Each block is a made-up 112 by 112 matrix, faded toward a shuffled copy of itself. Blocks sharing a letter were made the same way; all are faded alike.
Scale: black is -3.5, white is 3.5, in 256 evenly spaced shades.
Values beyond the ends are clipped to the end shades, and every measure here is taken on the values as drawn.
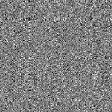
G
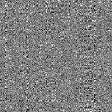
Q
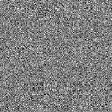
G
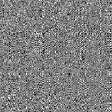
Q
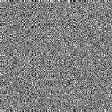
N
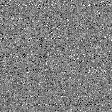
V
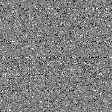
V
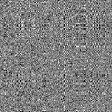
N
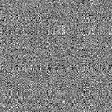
G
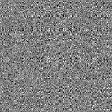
N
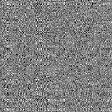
N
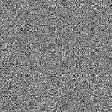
G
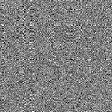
N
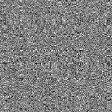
G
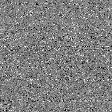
V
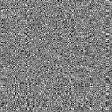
N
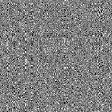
Q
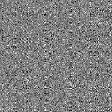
Q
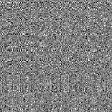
N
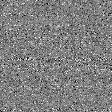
V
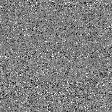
V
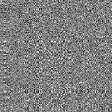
N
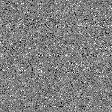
V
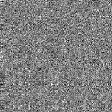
G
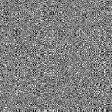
N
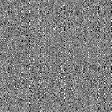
Q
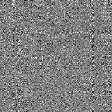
Q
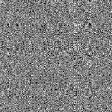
G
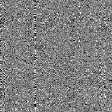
Q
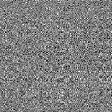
G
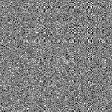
N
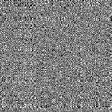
G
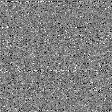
V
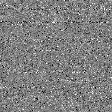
V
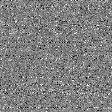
V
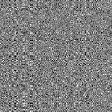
N
